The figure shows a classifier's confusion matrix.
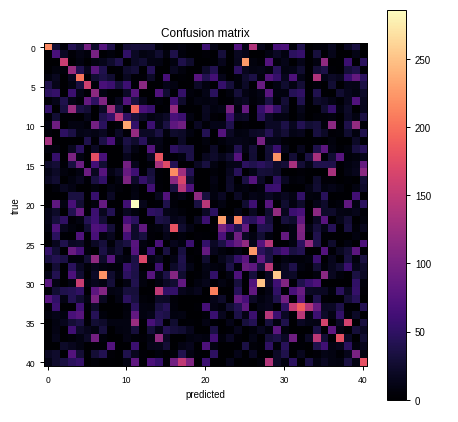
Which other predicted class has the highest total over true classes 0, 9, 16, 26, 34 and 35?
11
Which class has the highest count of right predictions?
29
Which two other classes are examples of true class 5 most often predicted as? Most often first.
12, 27
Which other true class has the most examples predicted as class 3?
8
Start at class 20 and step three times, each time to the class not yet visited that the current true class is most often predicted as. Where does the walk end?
24
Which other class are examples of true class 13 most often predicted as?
35
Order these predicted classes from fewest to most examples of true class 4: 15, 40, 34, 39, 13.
13, 40, 15, 39, 34
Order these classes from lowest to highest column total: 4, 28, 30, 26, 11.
30, 26, 4, 28, 11
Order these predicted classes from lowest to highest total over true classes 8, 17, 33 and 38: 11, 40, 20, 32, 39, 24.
39, 24, 40, 20, 32, 11
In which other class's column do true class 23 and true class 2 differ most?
16
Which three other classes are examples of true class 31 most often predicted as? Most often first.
21, 14, 7
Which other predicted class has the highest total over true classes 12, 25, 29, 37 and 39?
7
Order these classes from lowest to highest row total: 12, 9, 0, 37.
12, 9, 37, 0
